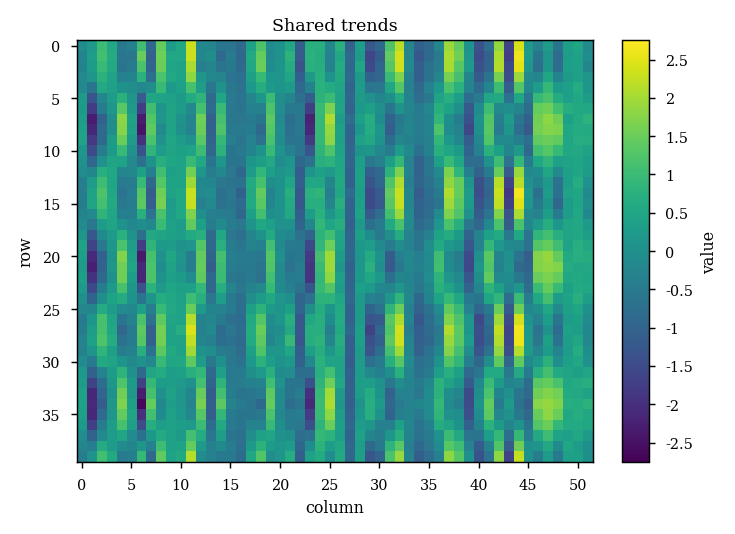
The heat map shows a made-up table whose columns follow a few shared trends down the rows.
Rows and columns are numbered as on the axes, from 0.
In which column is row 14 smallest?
43
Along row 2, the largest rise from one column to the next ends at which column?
44
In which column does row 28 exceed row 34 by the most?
6
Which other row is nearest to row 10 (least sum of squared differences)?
23
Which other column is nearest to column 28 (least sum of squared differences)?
10
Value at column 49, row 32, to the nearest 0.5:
0.5
